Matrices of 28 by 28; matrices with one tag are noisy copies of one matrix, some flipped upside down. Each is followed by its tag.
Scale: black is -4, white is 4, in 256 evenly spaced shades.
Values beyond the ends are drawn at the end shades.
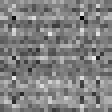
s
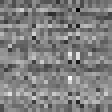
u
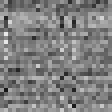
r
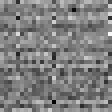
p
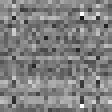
s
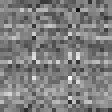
u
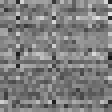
p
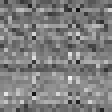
u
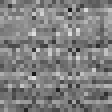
u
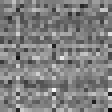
p
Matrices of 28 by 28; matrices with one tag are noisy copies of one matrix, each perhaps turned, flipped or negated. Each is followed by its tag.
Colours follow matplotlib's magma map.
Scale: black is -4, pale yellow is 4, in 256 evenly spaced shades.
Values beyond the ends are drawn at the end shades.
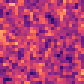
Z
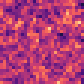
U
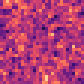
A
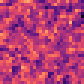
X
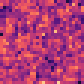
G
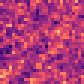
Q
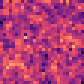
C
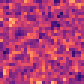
Z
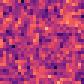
U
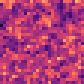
U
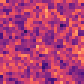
Q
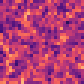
X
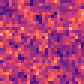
Q
